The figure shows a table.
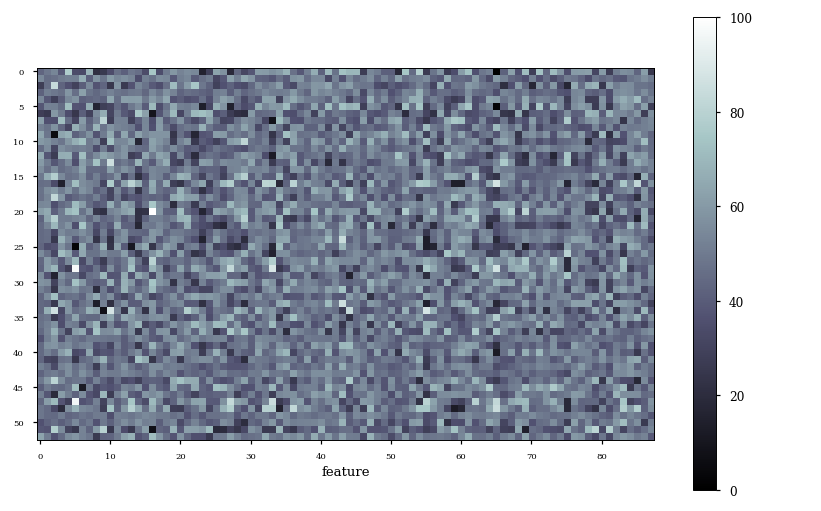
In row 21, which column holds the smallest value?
85
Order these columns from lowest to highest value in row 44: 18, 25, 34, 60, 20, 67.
18, 25, 67, 60, 34, 20
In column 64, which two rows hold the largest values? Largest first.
45, 27
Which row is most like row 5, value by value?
0
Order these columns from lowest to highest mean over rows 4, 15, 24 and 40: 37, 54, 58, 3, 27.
27, 58, 37, 54, 3
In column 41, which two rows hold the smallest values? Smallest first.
13, 37
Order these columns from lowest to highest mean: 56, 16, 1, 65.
65, 56, 1, 16
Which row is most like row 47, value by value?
28
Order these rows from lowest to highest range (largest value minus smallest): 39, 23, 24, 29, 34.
23, 39, 29, 24, 34
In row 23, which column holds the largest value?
43
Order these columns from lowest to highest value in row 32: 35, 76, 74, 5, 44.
35, 76, 5, 74, 44
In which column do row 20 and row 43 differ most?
16
